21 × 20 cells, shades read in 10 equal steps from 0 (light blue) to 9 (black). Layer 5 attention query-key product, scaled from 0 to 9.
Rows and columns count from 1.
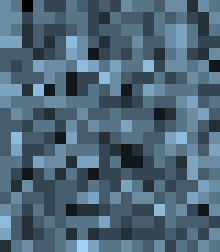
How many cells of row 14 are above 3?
12
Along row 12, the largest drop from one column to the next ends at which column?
7
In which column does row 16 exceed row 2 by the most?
2
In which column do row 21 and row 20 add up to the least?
8
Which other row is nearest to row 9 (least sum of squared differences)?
13
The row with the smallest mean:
6
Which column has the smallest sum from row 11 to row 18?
18
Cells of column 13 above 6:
2
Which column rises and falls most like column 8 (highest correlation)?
9
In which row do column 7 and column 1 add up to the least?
4
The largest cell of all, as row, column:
1, 3
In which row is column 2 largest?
16
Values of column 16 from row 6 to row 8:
3 6 4
